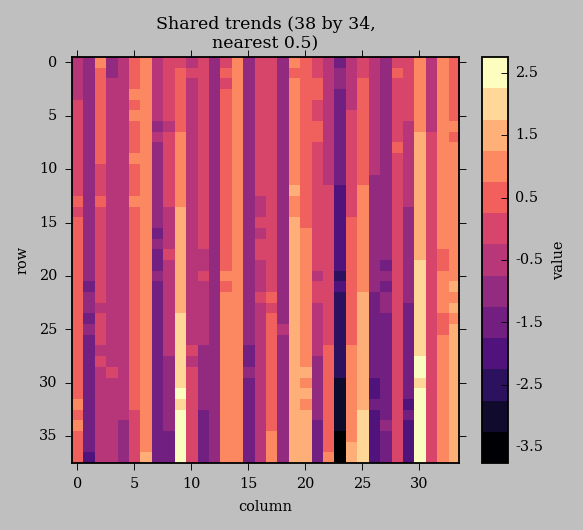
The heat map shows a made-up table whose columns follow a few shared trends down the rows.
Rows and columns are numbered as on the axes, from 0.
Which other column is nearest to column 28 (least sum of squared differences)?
31
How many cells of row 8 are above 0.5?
7
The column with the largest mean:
30
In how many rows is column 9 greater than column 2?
31
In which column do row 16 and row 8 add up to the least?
23
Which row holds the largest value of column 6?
37
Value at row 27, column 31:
0
